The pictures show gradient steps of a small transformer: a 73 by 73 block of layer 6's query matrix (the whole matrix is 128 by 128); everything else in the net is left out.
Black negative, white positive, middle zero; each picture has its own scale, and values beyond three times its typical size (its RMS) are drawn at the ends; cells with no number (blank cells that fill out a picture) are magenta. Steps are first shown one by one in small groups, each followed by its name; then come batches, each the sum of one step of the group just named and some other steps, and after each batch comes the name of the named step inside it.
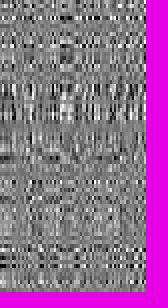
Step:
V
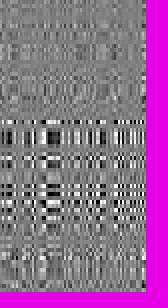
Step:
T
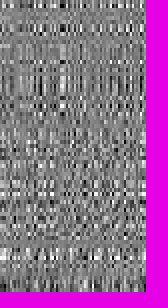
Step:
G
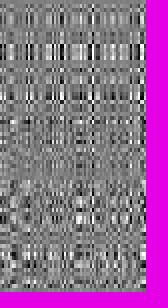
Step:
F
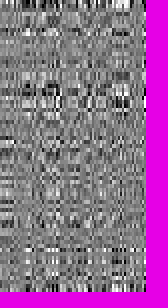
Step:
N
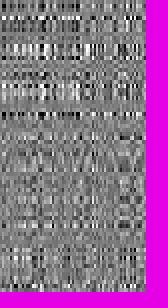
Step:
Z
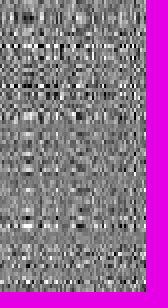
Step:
F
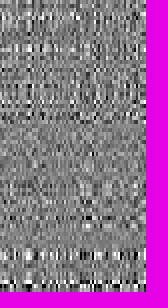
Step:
Z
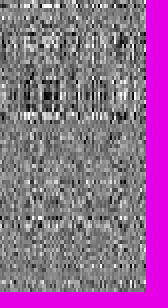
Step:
F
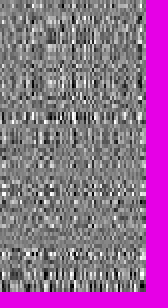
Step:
G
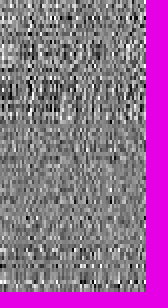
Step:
V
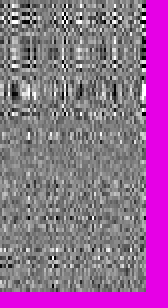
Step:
G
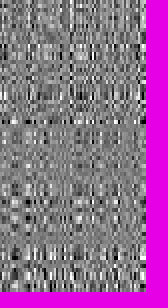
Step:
F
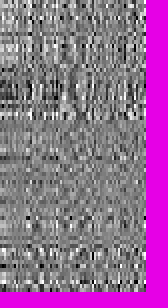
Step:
V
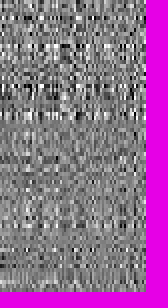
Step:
V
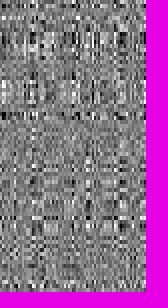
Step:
Z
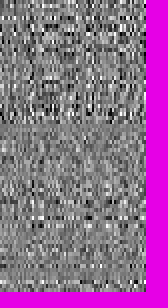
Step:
V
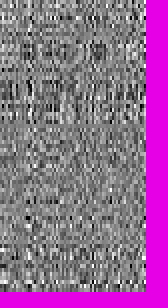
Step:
V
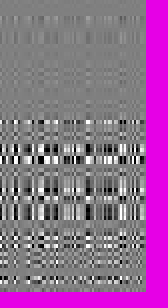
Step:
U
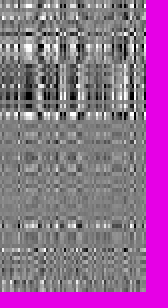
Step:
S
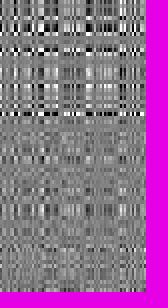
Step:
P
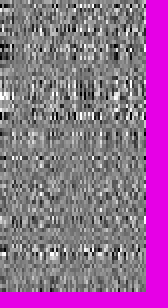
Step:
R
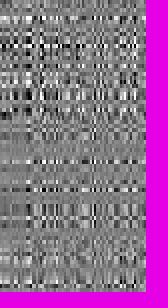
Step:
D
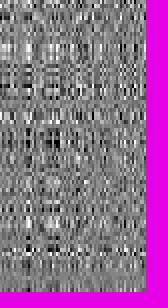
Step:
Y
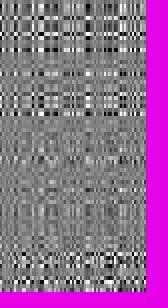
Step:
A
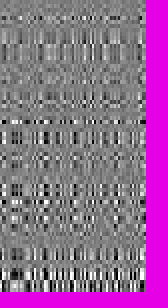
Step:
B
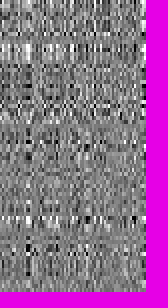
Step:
Y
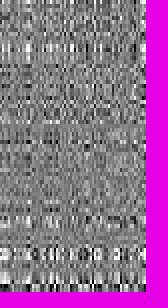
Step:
Y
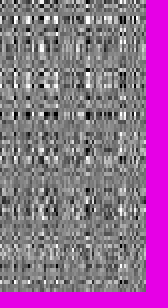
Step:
U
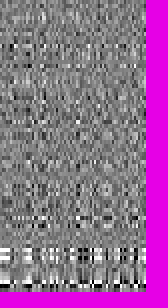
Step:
D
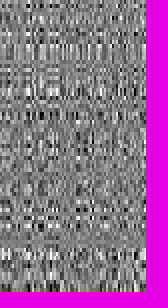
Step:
Y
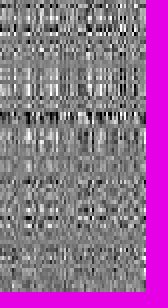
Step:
P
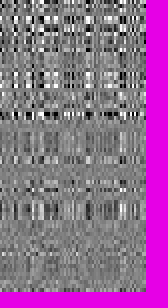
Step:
P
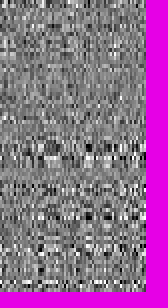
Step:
U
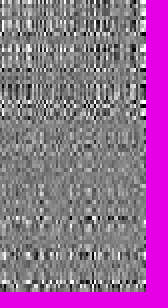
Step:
R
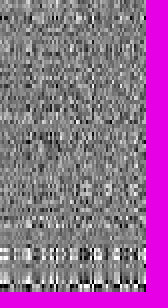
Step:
Y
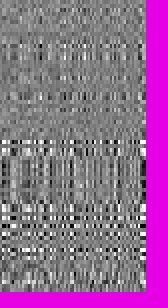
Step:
B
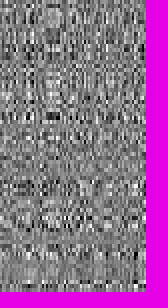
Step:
R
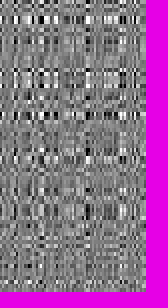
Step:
U
